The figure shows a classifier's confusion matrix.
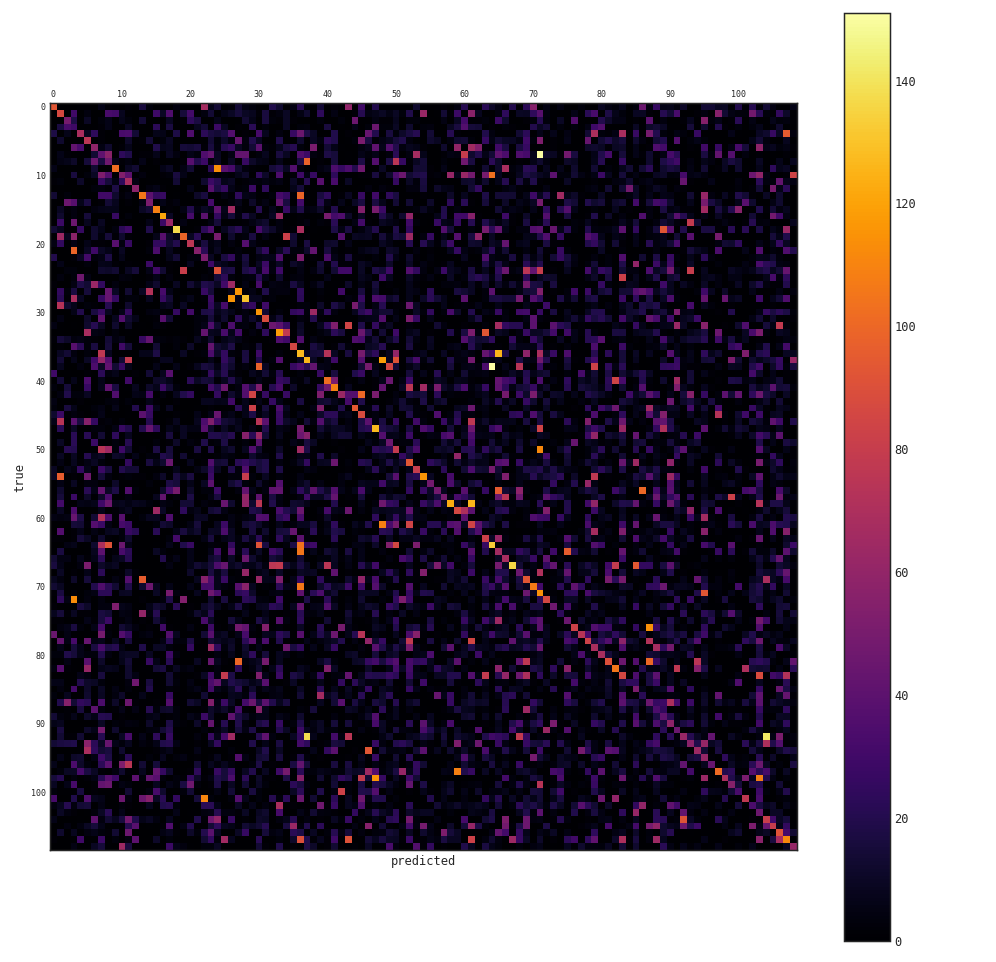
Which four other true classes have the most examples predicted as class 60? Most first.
7, 59, 10, 8
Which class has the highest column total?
36
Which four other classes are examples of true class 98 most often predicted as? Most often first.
47, 103, 45, 95
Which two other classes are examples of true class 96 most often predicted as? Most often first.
11, 10
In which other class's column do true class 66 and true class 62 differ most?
79
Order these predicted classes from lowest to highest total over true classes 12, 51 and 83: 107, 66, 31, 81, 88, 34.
34, 81, 31, 88, 66, 107
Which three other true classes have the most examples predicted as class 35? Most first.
105, 62, 9
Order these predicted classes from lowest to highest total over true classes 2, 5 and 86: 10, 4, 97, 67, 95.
4, 10, 67, 97, 95
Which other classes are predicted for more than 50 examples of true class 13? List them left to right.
36, 74, 95
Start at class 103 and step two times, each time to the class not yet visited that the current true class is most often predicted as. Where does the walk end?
106
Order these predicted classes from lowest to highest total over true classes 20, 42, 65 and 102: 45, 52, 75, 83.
83, 52, 75, 45
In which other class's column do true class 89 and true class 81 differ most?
87
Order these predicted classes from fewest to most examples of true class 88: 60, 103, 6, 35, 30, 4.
35, 60, 4, 103, 6, 30
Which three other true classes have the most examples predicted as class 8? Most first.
64, 50, 7
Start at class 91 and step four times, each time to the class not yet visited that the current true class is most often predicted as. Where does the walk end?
71
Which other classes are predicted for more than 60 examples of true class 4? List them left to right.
79, 83, 107
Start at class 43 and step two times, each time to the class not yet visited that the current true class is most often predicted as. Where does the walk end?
73
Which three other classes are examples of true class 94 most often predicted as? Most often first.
46, 5, 77
